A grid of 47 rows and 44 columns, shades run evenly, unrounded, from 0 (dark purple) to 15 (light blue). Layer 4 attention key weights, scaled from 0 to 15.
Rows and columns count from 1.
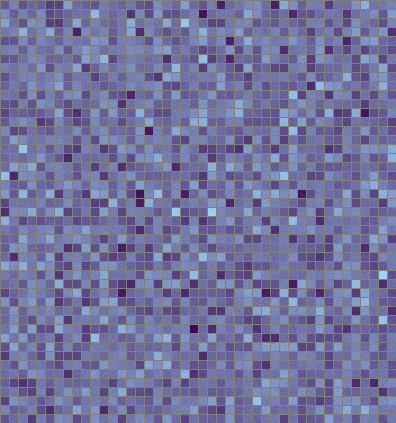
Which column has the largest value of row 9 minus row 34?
7
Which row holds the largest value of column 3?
17
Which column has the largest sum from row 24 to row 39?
6
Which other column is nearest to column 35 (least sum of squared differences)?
13
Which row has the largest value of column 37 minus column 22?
37
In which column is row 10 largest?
36
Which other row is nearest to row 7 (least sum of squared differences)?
5
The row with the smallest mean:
33
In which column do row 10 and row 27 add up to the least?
35
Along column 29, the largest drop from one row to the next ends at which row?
23
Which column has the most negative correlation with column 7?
18
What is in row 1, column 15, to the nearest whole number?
8
